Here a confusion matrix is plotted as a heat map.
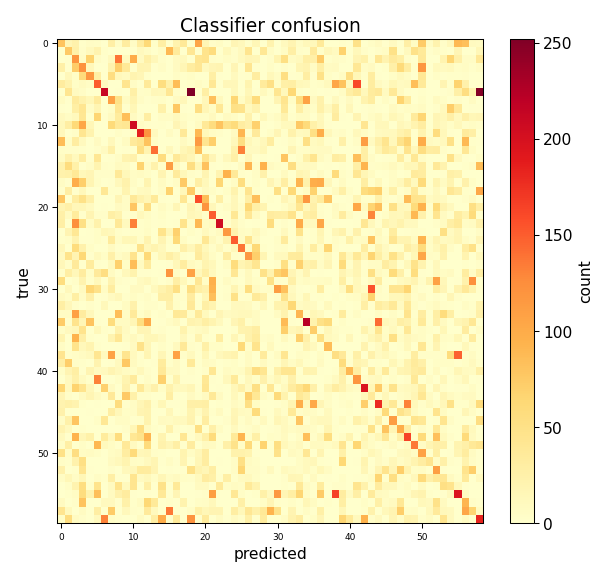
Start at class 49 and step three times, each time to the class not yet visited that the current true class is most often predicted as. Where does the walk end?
14
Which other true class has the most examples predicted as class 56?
57
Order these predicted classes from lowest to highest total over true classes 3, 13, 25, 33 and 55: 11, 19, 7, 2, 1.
1, 7, 11, 19, 2
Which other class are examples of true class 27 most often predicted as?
10
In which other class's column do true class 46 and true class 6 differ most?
18
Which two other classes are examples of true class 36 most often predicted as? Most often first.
2, 33
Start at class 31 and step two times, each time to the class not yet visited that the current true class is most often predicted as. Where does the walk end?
43
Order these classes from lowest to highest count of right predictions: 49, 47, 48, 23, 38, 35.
38, 35, 47, 23, 49, 48
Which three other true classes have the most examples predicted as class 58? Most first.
6, 18, 15
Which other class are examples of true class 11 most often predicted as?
12
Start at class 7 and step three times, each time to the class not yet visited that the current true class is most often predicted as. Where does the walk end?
48
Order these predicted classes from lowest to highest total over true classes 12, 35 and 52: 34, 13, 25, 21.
13, 34, 21, 25
